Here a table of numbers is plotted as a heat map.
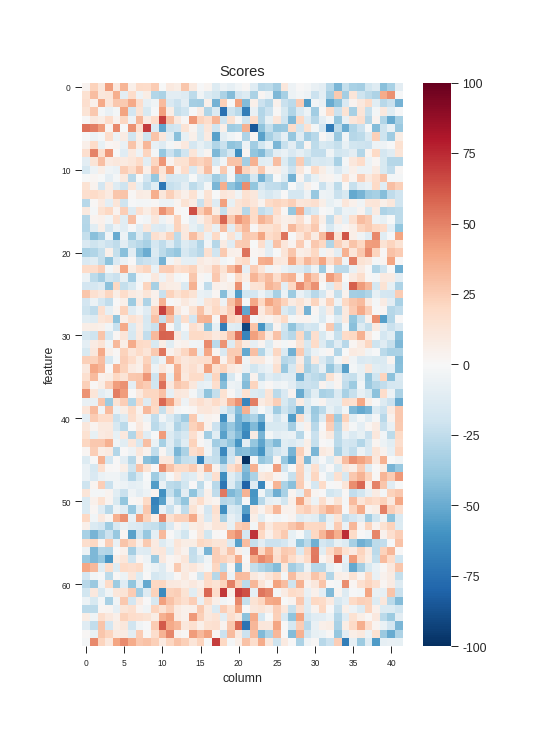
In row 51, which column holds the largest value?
39
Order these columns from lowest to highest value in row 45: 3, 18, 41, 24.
18, 24, 3, 41
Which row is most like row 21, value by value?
53
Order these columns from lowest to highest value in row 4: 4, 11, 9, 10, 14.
4, 9, 11, 14, 10
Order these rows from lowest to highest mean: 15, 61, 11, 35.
11, 35, 15, 61
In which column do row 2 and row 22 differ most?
17
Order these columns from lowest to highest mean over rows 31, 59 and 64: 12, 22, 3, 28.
3, 12, 22, 28
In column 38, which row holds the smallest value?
67
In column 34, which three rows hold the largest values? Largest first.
54, 18, 60
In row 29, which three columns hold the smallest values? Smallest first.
21, 18, 23
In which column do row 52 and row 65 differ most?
20
